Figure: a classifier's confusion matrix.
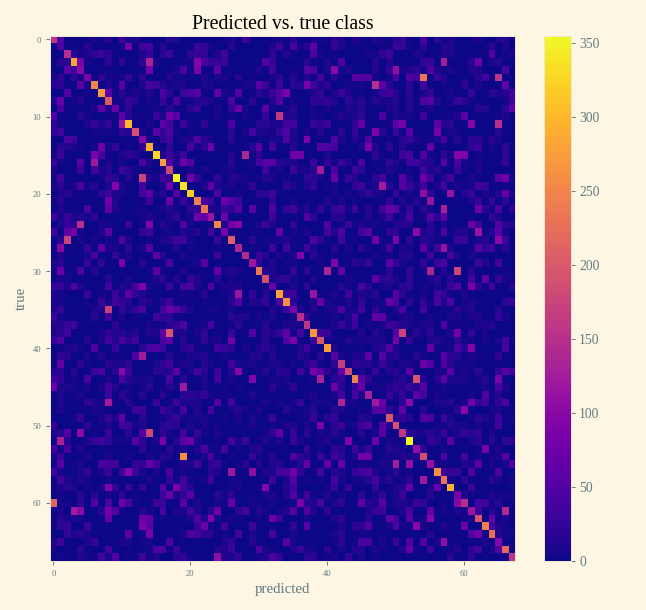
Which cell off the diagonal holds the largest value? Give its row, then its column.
54, 19
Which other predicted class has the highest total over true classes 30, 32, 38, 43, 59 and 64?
17
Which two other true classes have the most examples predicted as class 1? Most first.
52, 27
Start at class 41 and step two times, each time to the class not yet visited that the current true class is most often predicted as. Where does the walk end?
37
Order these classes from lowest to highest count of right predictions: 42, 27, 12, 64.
27, 42, 12, 64
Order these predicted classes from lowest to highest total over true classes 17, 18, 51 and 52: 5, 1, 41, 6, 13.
5, 6, 41, 1, 13
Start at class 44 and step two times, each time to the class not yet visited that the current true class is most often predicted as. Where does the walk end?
63
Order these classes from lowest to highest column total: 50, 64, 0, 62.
64, 0, 62, 50
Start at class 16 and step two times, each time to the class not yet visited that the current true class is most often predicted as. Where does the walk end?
47
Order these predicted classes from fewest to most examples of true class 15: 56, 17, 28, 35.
56, 17, 35, 28
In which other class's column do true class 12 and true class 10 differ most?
33
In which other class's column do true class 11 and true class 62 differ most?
65
